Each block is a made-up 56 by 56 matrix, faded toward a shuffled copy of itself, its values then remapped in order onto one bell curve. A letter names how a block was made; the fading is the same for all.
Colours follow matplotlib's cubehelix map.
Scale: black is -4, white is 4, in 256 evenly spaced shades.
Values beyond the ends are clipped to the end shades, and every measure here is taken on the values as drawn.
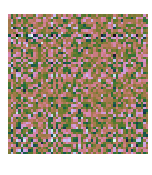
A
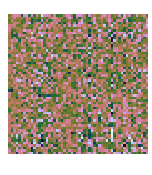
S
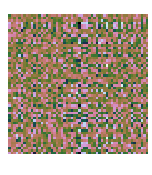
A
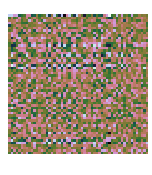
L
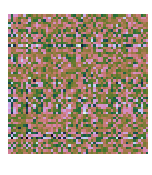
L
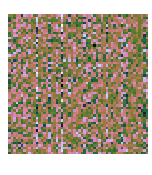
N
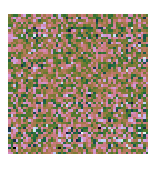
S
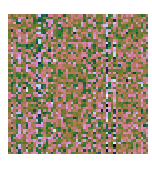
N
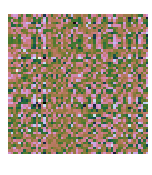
A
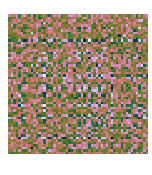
L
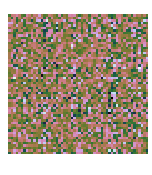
S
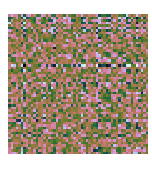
L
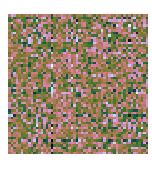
S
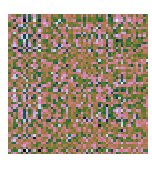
A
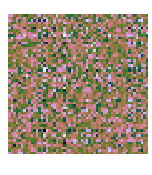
S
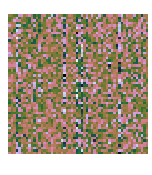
N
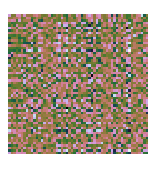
A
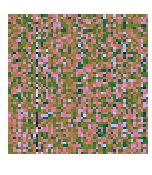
N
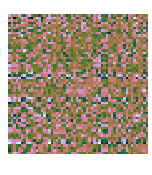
L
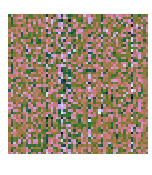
N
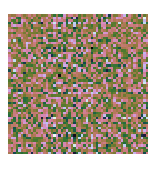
S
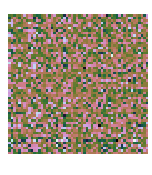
S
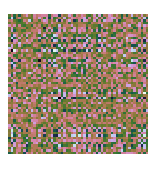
L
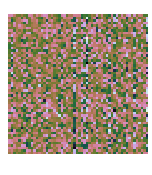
N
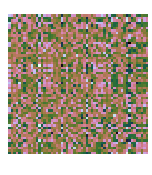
A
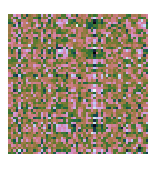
A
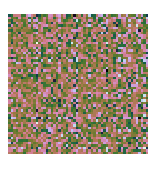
S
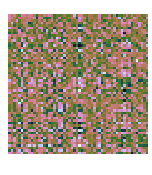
A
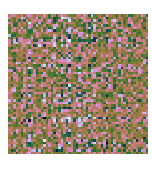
S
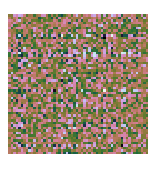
S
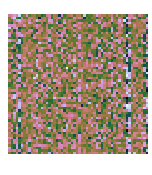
N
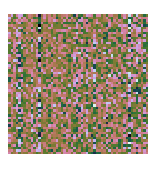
N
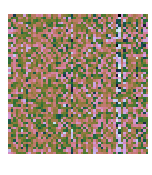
N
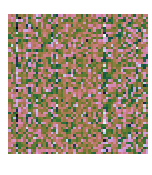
N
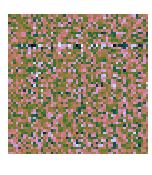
S
